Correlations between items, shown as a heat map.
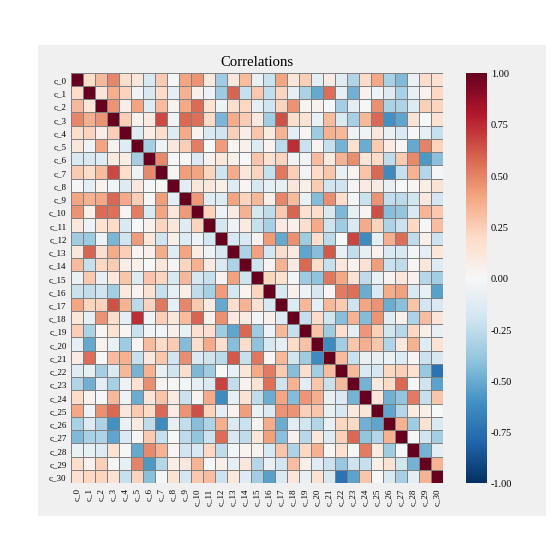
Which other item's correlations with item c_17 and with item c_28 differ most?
c_9
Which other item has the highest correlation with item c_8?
c_20
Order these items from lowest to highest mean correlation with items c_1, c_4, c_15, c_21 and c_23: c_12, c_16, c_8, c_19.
c_19, c_8, c_12, c_16
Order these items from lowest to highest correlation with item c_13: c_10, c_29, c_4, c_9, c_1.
c_29, c_10, c_4, c_9, c_1
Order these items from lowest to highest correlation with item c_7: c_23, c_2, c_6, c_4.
c_23, c_4, c_2, c_6
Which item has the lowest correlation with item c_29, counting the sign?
c_6
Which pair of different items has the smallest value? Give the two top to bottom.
c_22, c_30
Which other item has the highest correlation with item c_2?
c_10
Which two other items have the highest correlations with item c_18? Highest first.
c_5, c_10
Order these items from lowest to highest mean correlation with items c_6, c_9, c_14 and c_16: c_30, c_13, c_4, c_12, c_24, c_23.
c_30, c_24, c_13, c_12, c_4, c_23
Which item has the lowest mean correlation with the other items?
c_26
